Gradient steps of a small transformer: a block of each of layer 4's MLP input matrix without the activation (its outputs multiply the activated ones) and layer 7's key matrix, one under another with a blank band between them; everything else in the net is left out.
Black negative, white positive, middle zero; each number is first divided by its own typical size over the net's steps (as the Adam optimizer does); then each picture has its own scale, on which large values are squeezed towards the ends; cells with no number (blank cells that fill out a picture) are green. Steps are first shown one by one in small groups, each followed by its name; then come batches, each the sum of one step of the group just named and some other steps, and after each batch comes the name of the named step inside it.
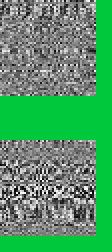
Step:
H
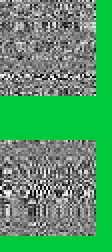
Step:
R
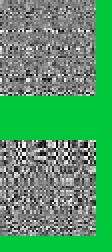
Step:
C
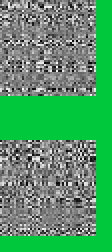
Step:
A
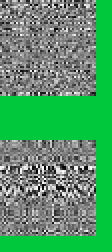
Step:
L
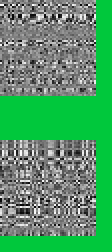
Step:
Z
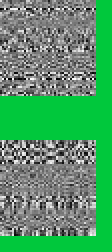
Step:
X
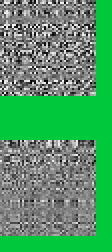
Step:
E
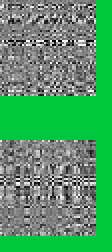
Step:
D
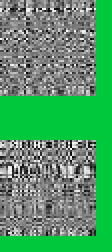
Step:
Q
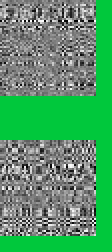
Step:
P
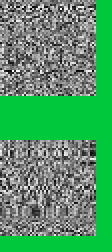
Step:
R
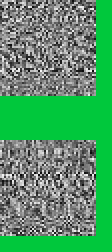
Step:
H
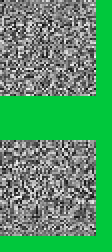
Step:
H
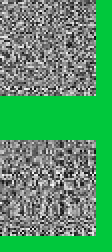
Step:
A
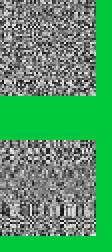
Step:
E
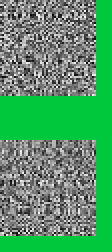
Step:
Z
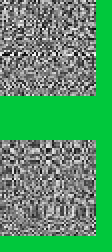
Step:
H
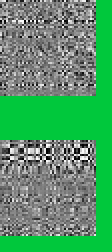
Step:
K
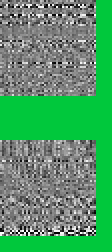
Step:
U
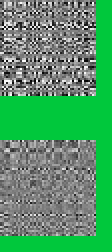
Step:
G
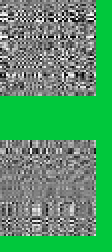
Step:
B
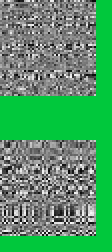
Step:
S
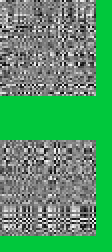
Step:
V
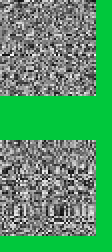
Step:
S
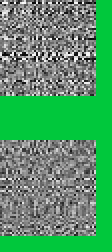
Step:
B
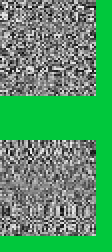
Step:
B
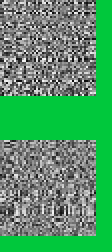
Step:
G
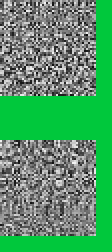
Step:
G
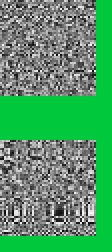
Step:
S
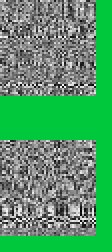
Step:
V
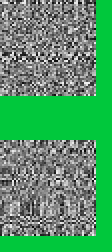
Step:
V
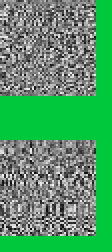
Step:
B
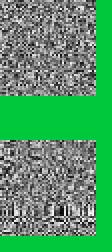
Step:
S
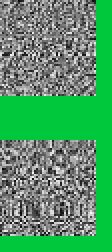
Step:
S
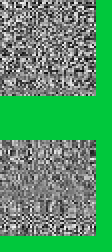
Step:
G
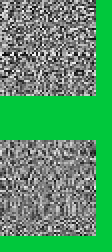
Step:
B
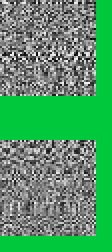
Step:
K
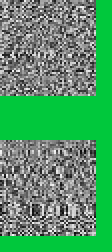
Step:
V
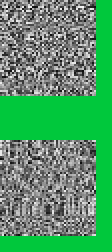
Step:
B
